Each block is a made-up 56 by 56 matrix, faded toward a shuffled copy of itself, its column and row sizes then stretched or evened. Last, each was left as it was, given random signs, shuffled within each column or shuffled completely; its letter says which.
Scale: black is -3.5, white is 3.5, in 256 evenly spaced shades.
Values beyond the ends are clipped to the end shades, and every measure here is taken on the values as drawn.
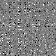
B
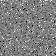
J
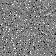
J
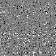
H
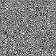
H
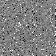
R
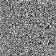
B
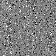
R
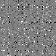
H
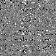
B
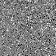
R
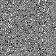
R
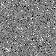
J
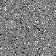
R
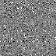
H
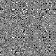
H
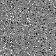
R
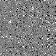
H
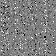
R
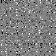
H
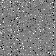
R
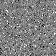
J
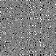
H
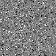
R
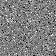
J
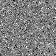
J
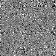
B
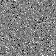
J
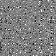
H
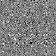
H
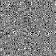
H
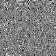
B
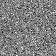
J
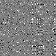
H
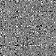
B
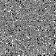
B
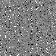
R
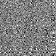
H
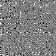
B
